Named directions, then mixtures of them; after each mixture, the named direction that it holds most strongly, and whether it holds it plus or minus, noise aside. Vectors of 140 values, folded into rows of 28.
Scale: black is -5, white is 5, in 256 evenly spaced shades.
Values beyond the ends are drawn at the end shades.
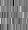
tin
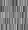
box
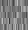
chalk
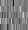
tin, plus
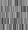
chalk, minus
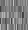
tin, minus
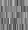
chalk, minus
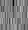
box, plus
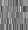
chalk, minus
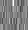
box, minus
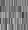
tin, minus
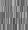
box, minus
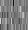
tin, plus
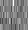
tin, minus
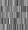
chalk, minus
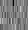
tin, plus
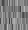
chalk, plus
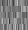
chalk, plus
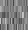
tin, plus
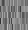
tin, minus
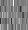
tin, minus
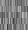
chalk, minus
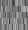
chalk, plus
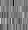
tin, plus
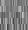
tin, plus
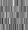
chalk, minus
